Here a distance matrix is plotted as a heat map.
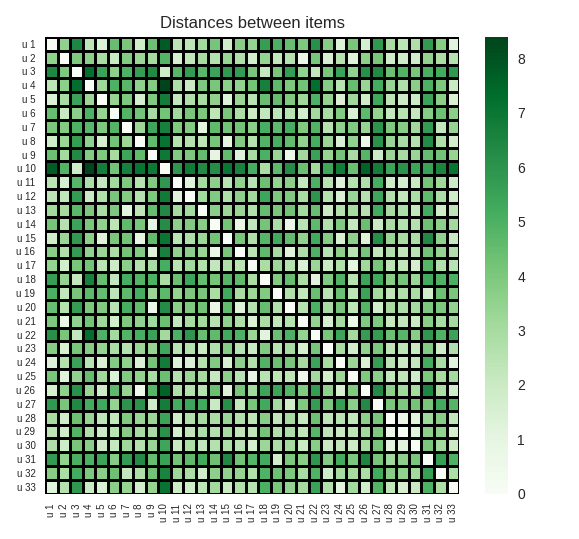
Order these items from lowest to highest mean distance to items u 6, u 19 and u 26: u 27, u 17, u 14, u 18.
u 17, u 14, u 18, u 27
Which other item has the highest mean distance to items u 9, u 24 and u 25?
u 10
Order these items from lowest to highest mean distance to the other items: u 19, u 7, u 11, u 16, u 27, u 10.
u 11, u 16, u 19, u 7, u 27, u 10
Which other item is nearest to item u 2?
u 21
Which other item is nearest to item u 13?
u 7
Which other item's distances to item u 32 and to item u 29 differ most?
u 28
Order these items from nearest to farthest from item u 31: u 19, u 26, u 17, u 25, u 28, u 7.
u 19, u 28, u 25, u 17, u 7, u 26
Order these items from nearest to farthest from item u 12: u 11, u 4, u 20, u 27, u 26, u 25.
u 11, u 4, u 26, u 25, u 20, u 27
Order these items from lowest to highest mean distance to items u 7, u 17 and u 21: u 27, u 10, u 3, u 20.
u 20, u 3, u 27, u 10
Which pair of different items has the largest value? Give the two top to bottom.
u 4, u 10
